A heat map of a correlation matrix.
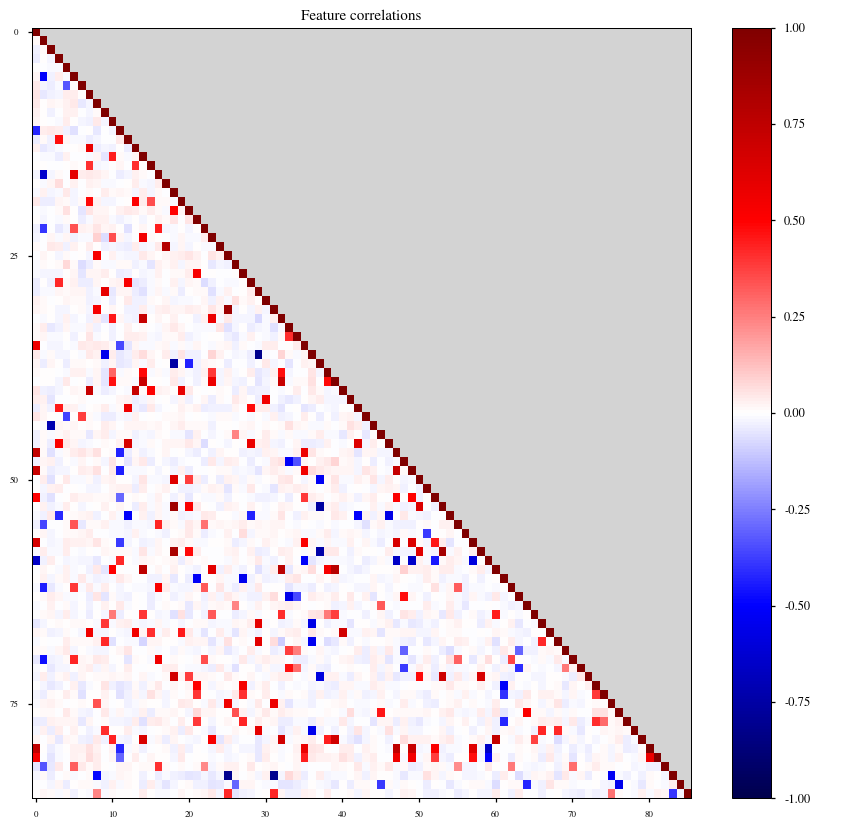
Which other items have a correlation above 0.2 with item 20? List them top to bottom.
18, 50, 53, 58, 72
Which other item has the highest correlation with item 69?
33
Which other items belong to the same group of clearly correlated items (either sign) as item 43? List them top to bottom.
4, 6
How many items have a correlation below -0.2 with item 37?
6
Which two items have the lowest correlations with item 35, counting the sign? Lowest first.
59, 11
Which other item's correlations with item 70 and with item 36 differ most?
29
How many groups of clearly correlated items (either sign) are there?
16
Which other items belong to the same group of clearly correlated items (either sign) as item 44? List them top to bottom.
2
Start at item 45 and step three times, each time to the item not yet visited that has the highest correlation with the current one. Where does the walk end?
26
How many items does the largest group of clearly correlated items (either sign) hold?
10
